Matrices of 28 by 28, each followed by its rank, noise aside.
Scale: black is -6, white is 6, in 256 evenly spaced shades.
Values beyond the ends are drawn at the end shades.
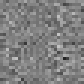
five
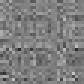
four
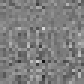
four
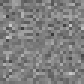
six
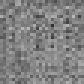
five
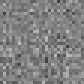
five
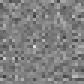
four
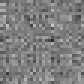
four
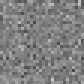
six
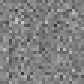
seven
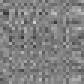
four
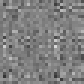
three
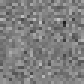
six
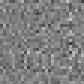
five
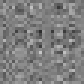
three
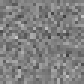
seven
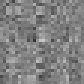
three
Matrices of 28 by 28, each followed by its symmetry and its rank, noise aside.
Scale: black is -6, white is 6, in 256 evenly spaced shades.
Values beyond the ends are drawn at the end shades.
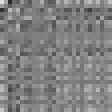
symmetric, rank two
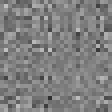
no symmetry, rank three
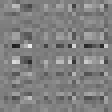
no symmetry, rank one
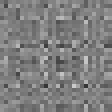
no symmetry, rank two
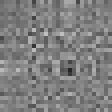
no symmetry, rank three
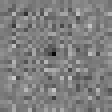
symmetric, rank three
